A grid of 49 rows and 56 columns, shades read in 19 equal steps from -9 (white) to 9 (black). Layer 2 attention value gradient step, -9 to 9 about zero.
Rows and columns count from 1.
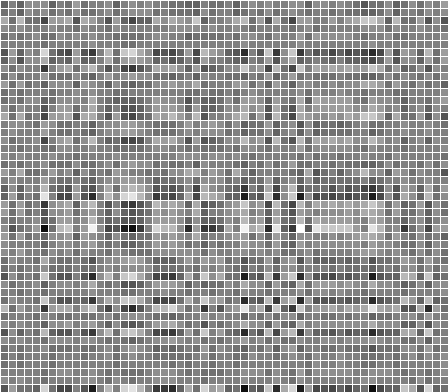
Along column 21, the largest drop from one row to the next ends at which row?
39
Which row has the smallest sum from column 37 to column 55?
29
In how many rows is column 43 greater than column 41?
6
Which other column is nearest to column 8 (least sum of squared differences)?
33
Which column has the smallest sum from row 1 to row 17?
38
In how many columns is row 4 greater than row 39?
33
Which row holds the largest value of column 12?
49
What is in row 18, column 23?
-1
